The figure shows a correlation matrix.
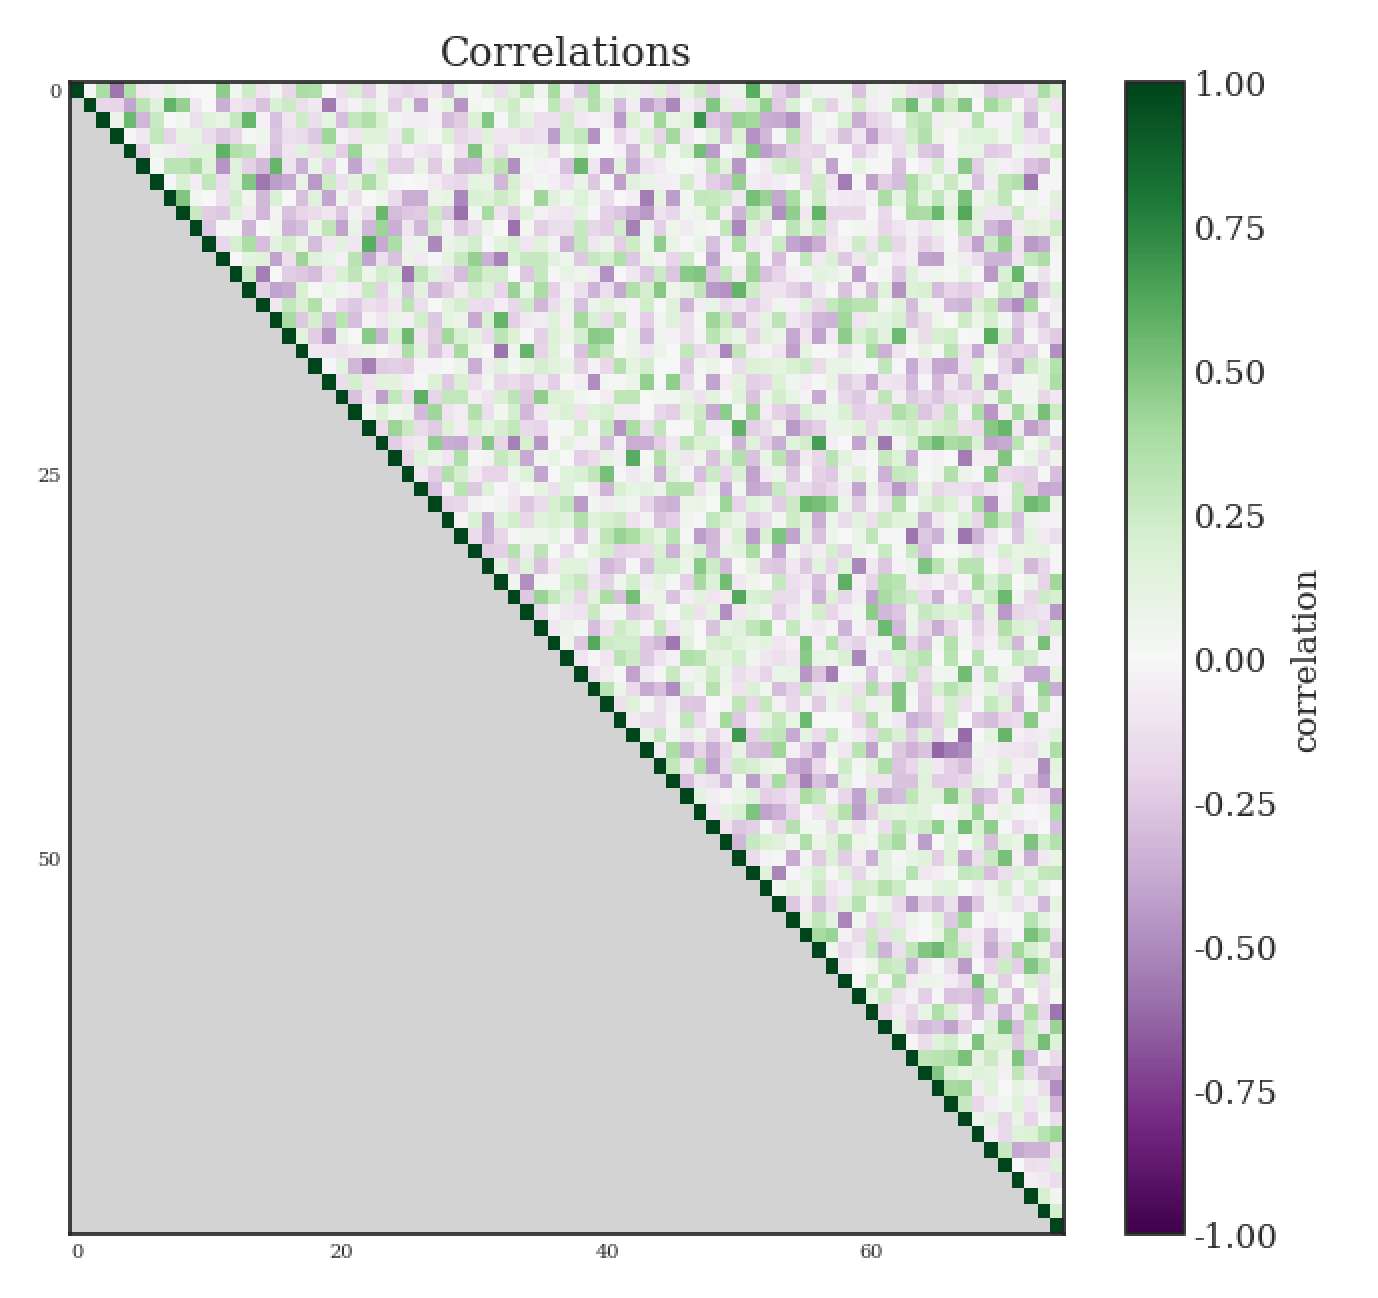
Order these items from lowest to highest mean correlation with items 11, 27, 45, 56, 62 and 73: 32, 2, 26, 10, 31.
10, 26, 32, 31, 2
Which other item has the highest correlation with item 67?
8
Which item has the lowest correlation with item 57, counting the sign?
38
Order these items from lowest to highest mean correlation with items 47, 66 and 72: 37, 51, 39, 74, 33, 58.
33, 74, 39, 58, 51, 37
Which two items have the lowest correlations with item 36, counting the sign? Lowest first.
45, 3
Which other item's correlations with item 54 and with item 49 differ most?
58
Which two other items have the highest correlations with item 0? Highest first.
51, 11
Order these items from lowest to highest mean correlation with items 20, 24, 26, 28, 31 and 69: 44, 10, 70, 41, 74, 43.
74, 43, 41, 44, 10, 70
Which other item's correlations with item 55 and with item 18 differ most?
66
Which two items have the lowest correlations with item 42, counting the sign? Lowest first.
67, 9
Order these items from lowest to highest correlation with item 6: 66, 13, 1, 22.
1, 66, 22, 13
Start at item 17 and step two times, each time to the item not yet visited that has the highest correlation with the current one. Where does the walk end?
60
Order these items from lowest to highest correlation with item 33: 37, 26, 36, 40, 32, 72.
72, 26, 32, 37, 36, 40
